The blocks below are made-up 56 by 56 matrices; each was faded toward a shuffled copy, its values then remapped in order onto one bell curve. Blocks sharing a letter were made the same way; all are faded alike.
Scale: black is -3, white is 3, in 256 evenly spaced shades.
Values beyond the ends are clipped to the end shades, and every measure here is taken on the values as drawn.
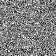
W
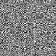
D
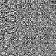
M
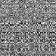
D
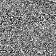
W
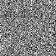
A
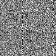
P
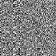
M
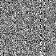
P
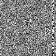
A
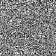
W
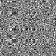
D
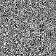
P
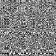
D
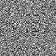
M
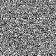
W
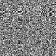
M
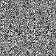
P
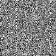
A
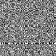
D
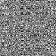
D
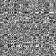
D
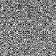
D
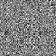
M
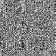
M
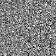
A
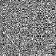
M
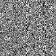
P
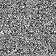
W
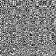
D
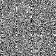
A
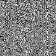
P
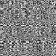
D
